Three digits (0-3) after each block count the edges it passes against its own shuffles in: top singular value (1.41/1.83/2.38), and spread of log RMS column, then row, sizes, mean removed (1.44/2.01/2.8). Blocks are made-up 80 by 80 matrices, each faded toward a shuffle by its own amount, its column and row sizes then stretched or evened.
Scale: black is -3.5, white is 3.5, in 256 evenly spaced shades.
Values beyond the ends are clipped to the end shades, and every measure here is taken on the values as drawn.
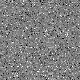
1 0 1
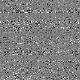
1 1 3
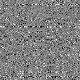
2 0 2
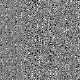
0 3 0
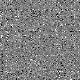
1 2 2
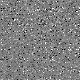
0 1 2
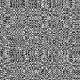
3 2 0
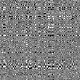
3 2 3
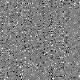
1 2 0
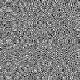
3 0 0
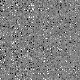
0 2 1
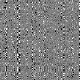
3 3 1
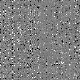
1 3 1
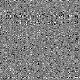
2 2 2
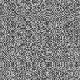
3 1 0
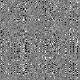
2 3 2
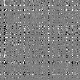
2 3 3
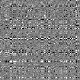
3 2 3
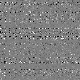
1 1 3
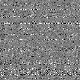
2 0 3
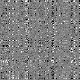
3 3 2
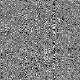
2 3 1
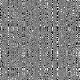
3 3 1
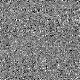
1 0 2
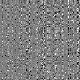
3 3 0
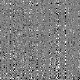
2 3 2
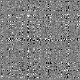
0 3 3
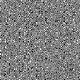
2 2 0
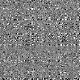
2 1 3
